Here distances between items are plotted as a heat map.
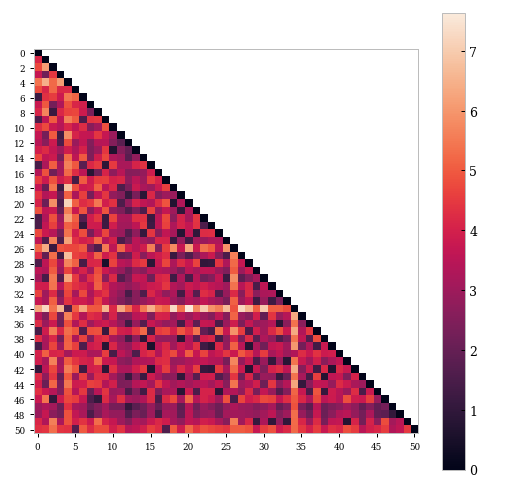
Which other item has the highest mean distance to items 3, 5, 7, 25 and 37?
34
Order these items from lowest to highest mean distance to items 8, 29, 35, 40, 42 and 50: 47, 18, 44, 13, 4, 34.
47, 13, 44, 18, 4, 34
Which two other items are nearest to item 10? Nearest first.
13, 40
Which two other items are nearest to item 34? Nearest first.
4, 40
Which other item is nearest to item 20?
18
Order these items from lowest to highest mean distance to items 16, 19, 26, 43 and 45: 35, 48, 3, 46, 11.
48, 46, 3, 11, 35
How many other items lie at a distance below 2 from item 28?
9
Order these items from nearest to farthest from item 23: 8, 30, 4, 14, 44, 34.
30, 44, 8, 14, 4, 34
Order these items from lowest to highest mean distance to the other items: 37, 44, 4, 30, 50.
30, 44, 37, 50, 4
